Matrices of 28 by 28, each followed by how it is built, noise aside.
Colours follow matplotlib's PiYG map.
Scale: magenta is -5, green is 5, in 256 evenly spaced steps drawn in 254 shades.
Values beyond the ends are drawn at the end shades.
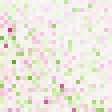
lower triangular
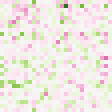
low rank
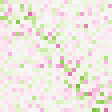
banded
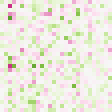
uneven columns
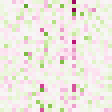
uneven columns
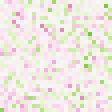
Toeplitz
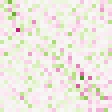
banded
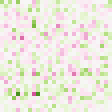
low rank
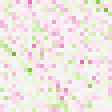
Toeplitz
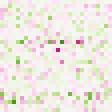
uneven rows
